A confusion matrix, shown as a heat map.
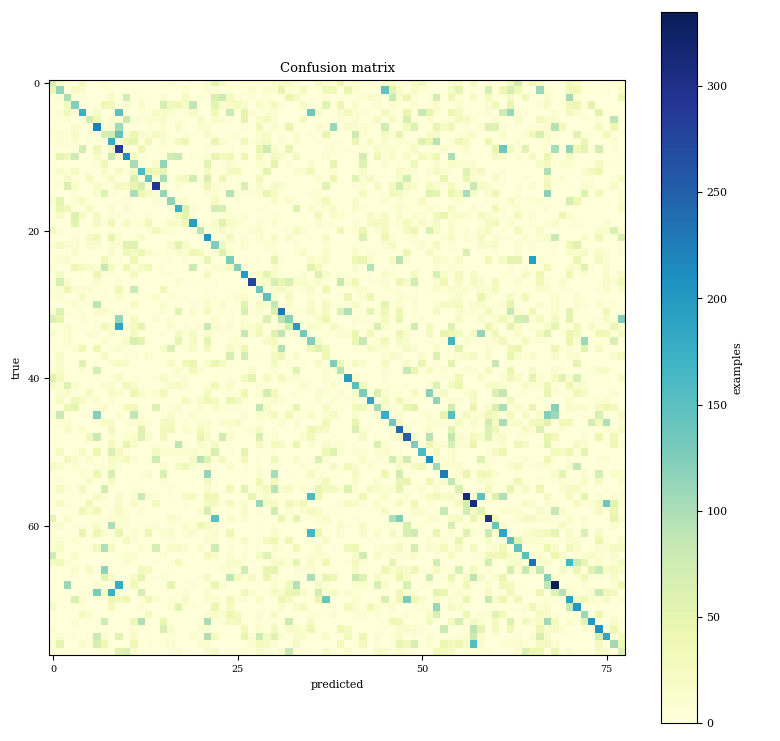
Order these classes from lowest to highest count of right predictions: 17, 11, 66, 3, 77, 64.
77, 66, 11, 3, 64, 17
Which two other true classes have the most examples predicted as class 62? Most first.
4, 31
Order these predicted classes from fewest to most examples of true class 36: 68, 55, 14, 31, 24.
14, 24, 68, 55, 31
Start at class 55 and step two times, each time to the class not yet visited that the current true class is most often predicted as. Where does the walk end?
6
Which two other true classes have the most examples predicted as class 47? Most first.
59, 24
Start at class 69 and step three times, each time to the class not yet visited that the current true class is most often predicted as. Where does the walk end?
71
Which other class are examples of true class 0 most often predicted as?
63
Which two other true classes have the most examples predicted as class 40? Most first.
31, 55
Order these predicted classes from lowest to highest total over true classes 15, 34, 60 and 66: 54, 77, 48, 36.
36, 77, 48, 54
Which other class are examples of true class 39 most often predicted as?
48
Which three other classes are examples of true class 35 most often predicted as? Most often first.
54, 72, 42
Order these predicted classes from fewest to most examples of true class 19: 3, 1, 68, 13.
1, 68, 13, 3
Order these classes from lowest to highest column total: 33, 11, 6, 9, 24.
33, 24, 11, 6, 9
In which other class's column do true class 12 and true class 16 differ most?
67
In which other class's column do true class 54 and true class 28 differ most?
11
